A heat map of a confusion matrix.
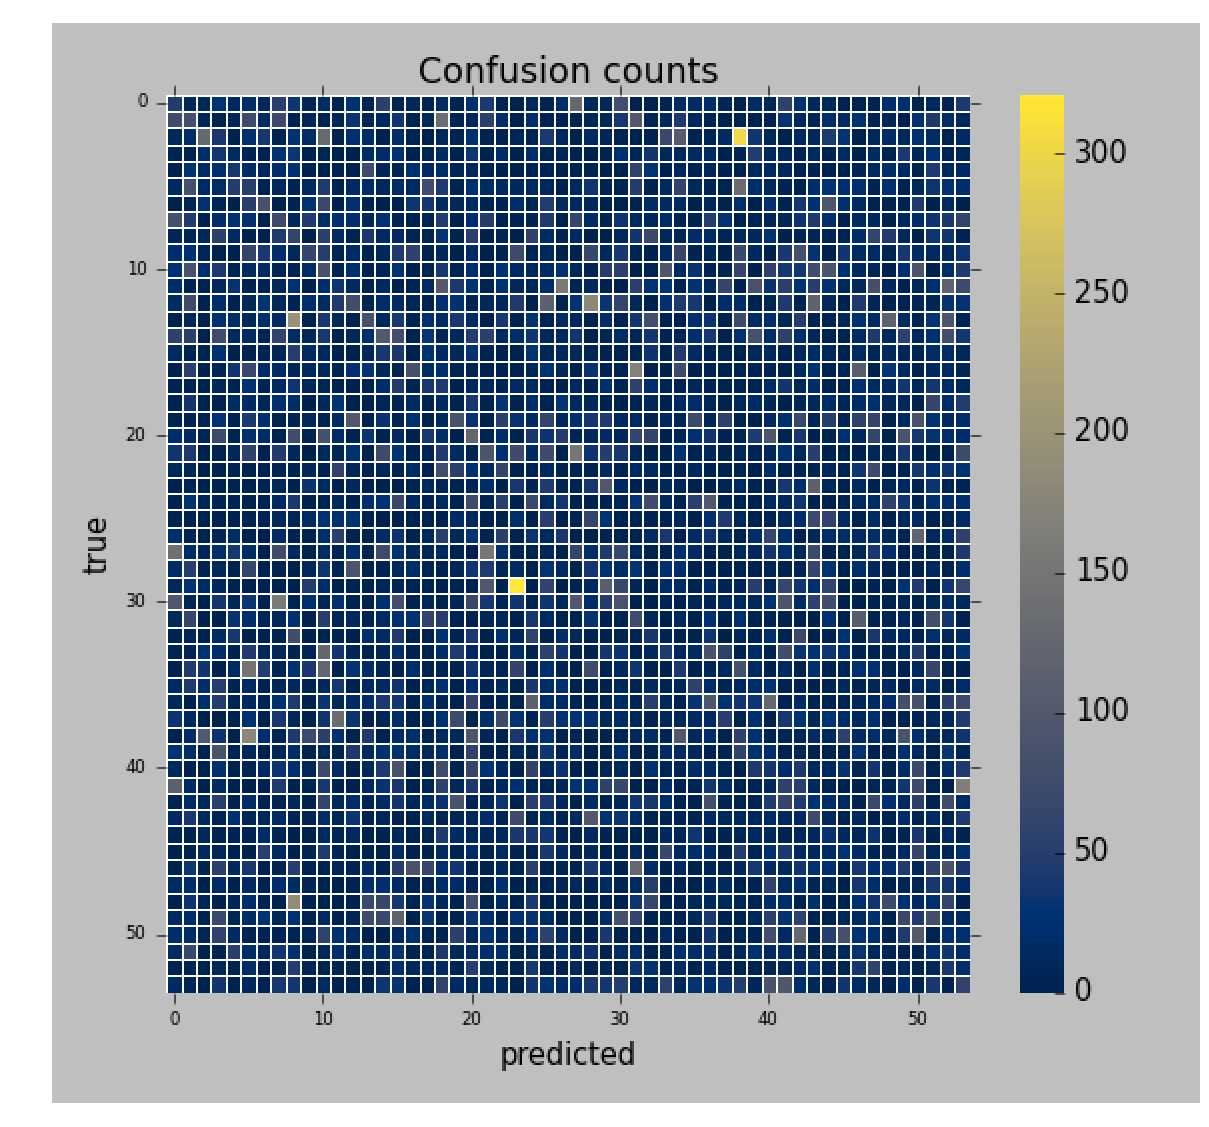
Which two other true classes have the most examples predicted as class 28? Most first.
12, 43
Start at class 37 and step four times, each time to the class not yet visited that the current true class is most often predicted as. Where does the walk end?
42
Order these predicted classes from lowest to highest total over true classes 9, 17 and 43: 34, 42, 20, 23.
20, 34, 42, 23
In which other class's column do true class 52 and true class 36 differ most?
40
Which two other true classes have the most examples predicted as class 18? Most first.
1, 11
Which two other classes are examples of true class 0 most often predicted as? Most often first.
27, 30
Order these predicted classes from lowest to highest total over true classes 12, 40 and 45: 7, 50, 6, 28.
7, 6, 50, 28
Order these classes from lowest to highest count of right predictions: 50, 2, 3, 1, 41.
3, 41, 1, 50, 2
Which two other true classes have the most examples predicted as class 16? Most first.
46, 9
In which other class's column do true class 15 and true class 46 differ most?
31
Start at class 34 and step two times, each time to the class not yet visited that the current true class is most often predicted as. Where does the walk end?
38
